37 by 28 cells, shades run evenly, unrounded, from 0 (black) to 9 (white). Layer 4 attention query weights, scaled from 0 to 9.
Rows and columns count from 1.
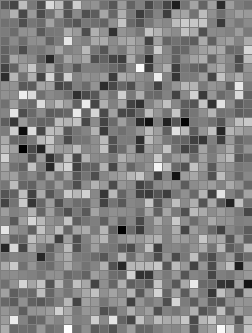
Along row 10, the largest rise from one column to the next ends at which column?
27
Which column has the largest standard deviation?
25
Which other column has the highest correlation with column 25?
8
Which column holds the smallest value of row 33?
24
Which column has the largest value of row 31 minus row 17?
3
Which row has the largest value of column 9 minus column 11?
32
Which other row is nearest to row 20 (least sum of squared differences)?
29
